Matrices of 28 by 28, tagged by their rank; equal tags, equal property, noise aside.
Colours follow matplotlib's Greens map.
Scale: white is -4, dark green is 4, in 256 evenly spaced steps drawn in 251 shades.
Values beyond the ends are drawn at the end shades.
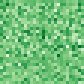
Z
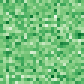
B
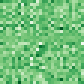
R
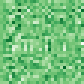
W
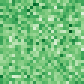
Z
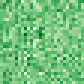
W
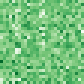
W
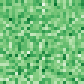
B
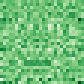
W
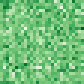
R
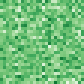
B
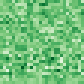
R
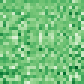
W
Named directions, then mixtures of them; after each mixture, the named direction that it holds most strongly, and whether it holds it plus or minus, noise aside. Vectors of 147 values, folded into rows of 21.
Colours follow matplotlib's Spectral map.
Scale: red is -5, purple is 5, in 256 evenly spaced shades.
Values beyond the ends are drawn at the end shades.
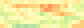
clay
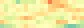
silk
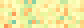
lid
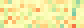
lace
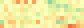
silk, minus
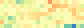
silk, plus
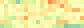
silk, plus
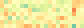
lace, minus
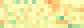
silk, plus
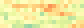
clay, plus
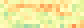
clay, plus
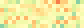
lace, plus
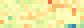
silk, plus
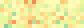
lid, minus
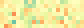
lid, plus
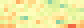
silk, minus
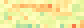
clay, plus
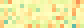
lace, minus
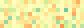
lace, minus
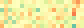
lace, minus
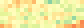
silk, minus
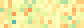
lid, plus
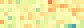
silk, plus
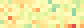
lace, plus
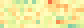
silk, plus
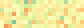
lid, plus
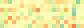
lace, plus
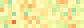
lid, minus
